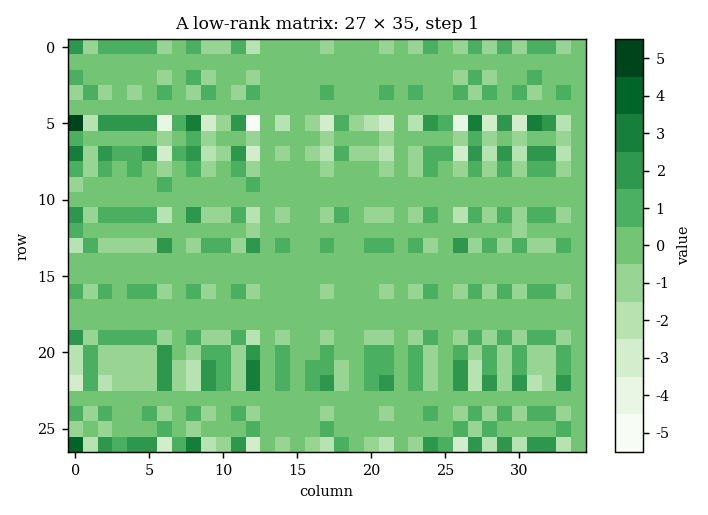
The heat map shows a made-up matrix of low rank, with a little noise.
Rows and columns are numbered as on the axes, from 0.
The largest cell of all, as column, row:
0, 5
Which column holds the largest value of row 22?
12
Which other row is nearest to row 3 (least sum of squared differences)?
25
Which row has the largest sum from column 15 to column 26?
22
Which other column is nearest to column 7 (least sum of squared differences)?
18
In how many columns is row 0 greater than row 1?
12
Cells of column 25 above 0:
3
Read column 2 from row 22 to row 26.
-2 0 1 -1 2
